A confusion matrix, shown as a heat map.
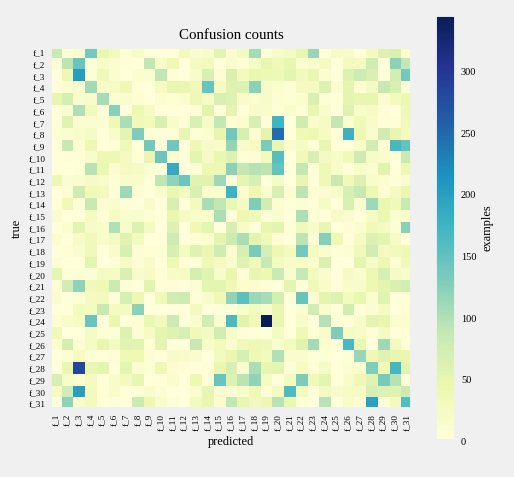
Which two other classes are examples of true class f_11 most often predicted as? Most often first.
f_20, f_16
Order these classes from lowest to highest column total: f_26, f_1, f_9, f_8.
f_1, f_9, f_8, f_26
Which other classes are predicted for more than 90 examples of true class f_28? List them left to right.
f_3, f_18, f_30
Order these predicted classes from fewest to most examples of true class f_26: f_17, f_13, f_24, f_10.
f_24, f_17, f_10, f_13
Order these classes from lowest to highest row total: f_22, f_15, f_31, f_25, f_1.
f_15, f_25, f_1, f_31, f_22
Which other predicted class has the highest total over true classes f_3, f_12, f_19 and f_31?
f_28
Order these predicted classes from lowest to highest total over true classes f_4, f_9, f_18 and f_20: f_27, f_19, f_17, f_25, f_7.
f_25, f_27, f_17, f_7, f_19
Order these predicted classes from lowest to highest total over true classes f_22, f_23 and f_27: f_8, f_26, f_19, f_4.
f_4, f_26, f_19, f_8
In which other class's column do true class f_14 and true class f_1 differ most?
f_23
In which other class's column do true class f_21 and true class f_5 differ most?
f_3
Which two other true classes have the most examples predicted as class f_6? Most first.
f_16, f_21
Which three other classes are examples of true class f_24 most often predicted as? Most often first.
f_19, f_16, f_4
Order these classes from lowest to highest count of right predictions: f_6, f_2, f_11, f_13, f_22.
f_13, f_2, f_6, f_22, f_11
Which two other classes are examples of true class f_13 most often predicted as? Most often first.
f_16, f_7
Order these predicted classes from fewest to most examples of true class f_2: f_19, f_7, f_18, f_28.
f_7, f_18, f_19, f_28
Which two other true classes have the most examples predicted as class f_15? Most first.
f_29, f_12
